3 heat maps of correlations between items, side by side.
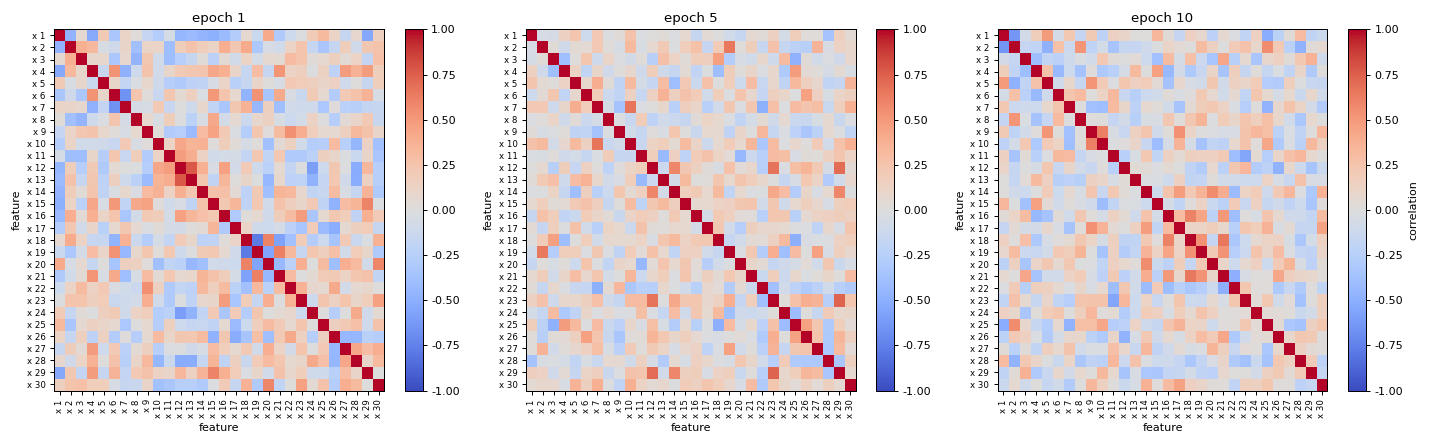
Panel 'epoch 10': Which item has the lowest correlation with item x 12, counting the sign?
x 26
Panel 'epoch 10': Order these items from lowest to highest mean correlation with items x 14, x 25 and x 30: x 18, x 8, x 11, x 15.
x 15, x 11, x 8, x 18
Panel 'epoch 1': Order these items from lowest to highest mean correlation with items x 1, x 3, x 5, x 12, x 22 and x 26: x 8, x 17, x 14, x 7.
x 17, x 8, x 7, x 14
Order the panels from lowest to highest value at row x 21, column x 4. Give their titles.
epoch 10, epoch 5, epoch 1
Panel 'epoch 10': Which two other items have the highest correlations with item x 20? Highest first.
x 14, x 27
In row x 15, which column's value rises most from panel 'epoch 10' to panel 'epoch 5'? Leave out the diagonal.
x 10
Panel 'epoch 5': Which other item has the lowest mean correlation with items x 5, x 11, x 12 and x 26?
x 22
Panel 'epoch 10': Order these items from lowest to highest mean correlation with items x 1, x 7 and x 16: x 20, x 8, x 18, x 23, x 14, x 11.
x 23, x 20, x 8, x 14, x 11, x 18
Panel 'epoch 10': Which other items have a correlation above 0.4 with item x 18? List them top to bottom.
x 16, x 19, x 21
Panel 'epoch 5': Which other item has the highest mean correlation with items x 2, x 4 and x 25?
x 19
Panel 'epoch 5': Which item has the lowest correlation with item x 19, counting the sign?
x 24
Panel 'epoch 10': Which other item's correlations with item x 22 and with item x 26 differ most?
x 21
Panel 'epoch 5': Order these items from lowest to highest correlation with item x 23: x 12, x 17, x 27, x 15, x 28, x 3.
x 28, x 3, x 17, x 15, x 27, x 12
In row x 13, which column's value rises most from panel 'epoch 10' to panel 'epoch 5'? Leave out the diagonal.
x 6
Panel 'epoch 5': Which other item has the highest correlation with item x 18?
x 3
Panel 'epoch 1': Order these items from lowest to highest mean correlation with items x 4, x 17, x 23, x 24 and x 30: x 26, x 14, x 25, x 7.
x 26, x 7, x 14, x 25
